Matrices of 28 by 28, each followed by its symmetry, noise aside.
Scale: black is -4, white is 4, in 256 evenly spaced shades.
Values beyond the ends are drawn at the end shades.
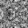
mirrored top to bottom.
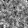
symmetric across the other diagonal.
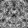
mirrored left to right.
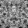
mirrored left to right.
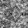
mirrored top to bottom.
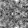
mirrored top to bottom.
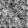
antisymmetric.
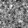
no symmetry.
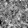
no symmetry.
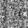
mirrored top to bottom.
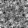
same after a half turn.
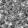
no symmetry.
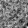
symmetric.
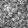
symmetric.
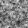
no symmetry.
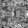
mirrored top to bottom.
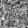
antisymmetric.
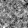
antisymmetric.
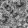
symmetric.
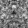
mirrored left to right.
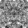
mirrored left to right.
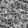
same after a half turn.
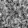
no symmetry.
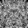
mirrored left to right.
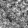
symmetric across the other diagonal.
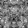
mirrored left to right.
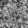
symmetric.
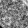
symmetric across the other diagonal.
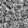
antisymmetric.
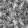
mirrored top to bottom.
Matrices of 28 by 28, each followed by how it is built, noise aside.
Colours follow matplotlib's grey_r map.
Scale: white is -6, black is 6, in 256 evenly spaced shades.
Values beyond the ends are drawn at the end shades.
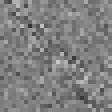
banded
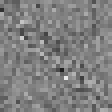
banded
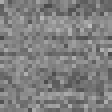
blocks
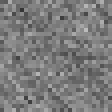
Toeplitz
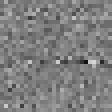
uneven rows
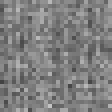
blocks
